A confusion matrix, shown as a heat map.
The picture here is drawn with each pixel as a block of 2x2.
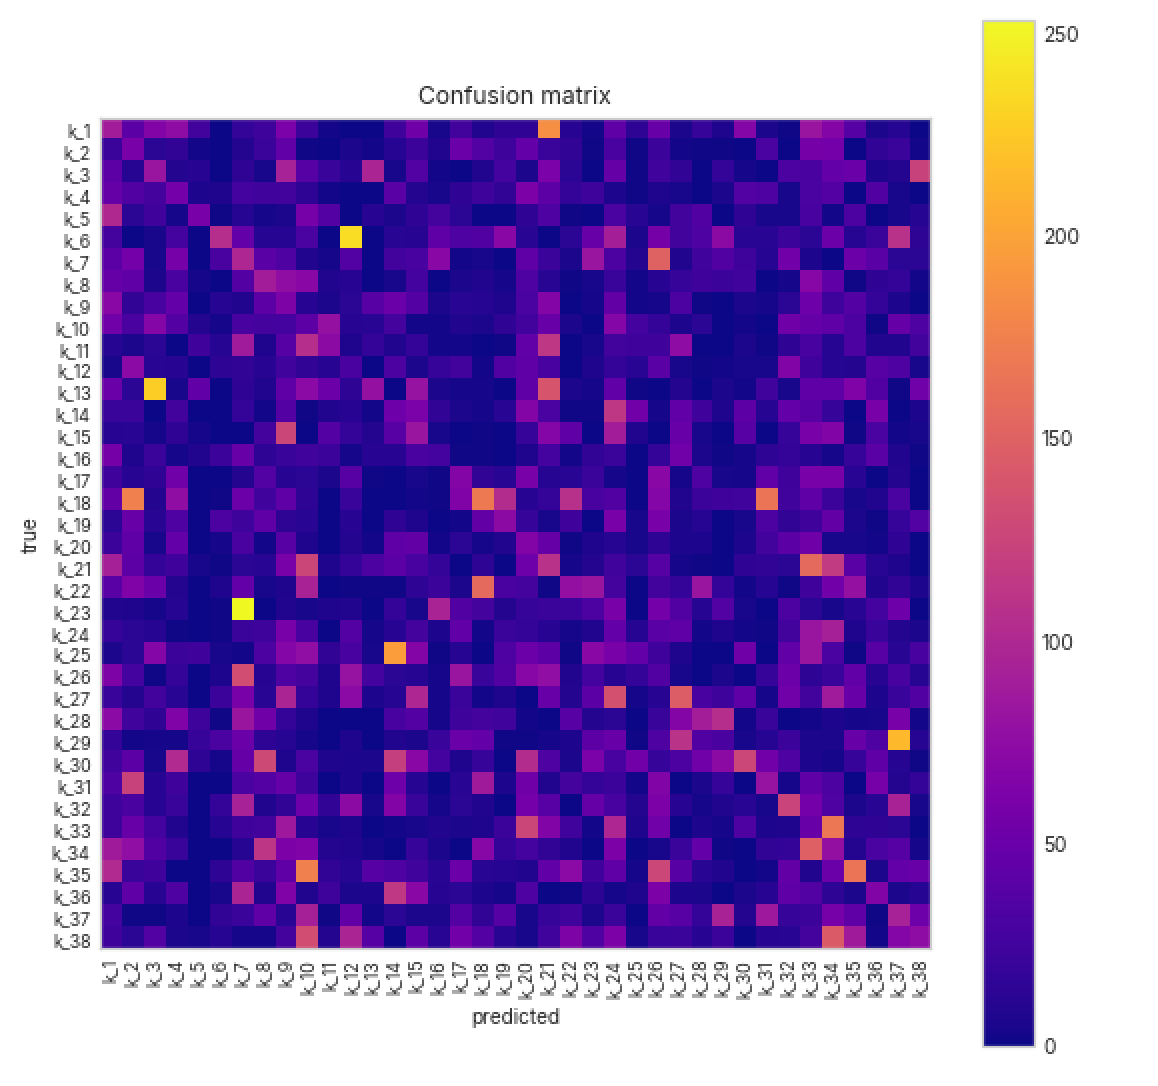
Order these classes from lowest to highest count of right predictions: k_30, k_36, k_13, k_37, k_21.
k_36, k_13, k_37, k_21, k_30
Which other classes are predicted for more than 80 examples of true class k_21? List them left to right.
k_1, k_10, k_33, k_34
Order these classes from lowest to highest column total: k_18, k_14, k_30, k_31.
k_30, k_31, k_18, k_14
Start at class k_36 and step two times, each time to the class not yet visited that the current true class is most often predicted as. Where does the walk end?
k_24
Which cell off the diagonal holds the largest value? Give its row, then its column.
k_23, k_7
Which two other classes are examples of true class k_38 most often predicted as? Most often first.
k_34, k_10
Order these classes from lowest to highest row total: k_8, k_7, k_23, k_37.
k_8, k_23, k_37, k_7
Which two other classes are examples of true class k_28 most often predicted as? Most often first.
k_29, k_7
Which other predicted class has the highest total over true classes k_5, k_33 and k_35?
k_10
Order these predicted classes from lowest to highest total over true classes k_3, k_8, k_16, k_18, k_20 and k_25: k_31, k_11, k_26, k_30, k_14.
k_11, k_30, k_26, k_31, k_14
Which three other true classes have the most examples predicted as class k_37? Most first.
k_29, k_6, k_32
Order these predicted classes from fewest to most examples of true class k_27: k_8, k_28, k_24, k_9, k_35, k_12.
k_8, k_28, k_35, k_12, k_9, k_24
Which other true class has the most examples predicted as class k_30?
k_1
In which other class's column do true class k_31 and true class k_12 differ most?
k_18
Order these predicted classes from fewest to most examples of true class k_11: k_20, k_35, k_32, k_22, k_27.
k_22, k_32, k_35, k_20, k_27
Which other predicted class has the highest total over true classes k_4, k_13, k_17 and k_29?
k_3
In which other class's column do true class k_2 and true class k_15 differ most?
k_9
